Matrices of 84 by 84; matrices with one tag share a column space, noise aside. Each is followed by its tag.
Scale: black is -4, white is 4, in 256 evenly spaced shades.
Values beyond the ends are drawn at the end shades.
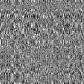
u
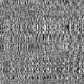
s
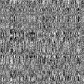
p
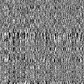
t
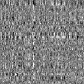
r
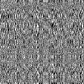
u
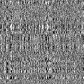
s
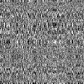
u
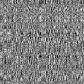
p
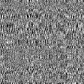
u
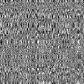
u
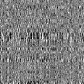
t
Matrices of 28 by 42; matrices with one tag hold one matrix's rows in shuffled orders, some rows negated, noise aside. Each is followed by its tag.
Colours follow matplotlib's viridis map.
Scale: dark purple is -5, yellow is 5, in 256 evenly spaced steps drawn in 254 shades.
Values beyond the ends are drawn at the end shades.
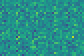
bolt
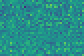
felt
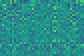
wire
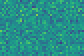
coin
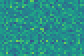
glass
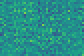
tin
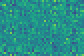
wire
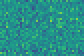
coin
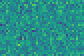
coin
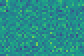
coin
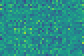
tin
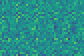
bolt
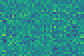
wire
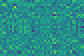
wire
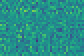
coin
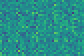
bolt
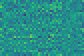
tin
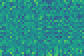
felt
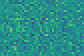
glass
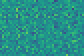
bolt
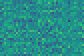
tin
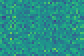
wire
